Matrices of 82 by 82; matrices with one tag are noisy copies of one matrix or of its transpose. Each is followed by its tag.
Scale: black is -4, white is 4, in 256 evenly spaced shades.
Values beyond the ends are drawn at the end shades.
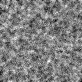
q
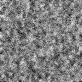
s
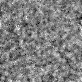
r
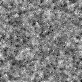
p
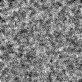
q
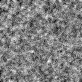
q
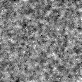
r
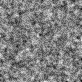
p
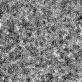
r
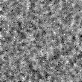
s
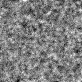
r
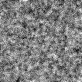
r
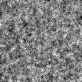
r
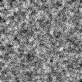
q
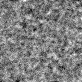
r
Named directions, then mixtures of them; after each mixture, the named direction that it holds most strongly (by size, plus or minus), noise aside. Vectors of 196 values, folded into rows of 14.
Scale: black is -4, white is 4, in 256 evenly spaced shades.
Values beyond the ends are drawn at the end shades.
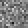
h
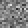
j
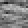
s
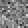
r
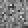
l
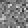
j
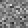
j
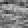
s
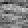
s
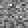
j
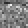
j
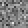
h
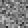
r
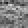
s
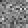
j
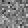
r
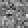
r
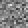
j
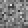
l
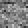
r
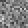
h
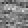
s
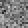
r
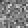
j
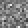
j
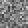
l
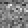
j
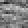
s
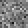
h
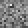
l
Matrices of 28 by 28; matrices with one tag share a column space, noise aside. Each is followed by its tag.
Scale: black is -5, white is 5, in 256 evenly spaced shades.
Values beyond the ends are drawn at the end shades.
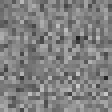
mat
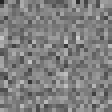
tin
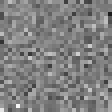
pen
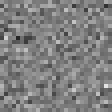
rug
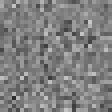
mat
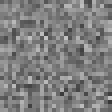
mat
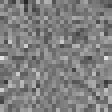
tin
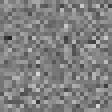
rug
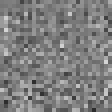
pen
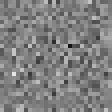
tin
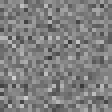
rug
